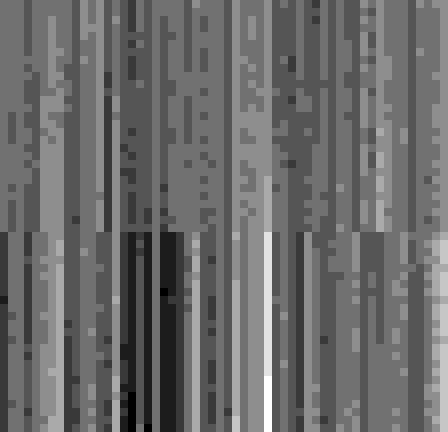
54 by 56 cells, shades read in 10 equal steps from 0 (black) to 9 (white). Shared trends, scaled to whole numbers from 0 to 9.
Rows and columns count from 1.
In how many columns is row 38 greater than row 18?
18
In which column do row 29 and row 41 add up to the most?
34
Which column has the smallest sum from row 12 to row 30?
14
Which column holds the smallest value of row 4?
17
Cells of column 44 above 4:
1
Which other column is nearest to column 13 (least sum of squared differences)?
46
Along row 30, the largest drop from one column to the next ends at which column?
35
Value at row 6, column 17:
2
